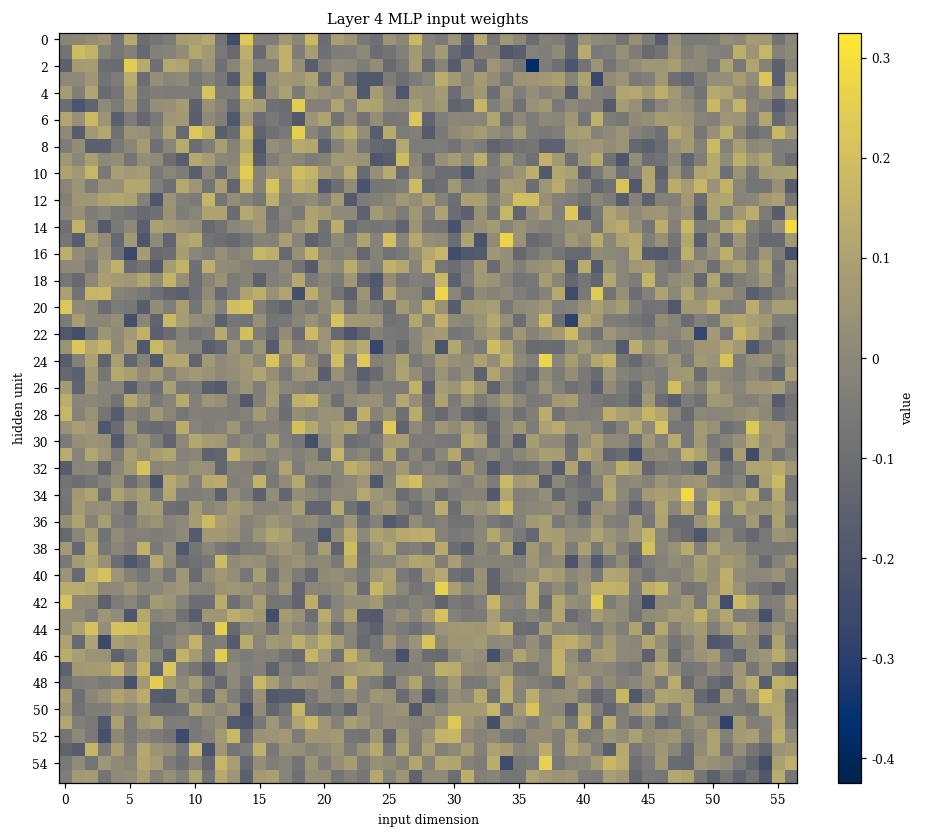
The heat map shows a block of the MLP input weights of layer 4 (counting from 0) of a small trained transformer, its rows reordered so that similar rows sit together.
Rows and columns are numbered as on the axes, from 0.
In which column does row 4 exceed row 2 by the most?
36
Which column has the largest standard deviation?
14
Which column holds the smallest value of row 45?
3
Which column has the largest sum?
2
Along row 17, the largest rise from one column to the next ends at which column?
40
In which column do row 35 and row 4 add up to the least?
23
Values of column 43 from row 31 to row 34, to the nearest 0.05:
-0.1 0.15 0 0
